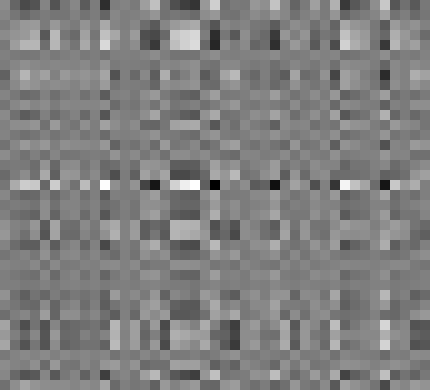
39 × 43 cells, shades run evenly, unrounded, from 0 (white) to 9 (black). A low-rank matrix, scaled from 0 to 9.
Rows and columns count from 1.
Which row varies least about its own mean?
29
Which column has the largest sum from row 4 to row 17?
39
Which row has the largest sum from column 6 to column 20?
1
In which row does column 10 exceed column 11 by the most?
19
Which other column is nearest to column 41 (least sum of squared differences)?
37
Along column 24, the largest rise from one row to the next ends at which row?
33
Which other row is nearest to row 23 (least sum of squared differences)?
24
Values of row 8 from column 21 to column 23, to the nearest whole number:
6 5 3
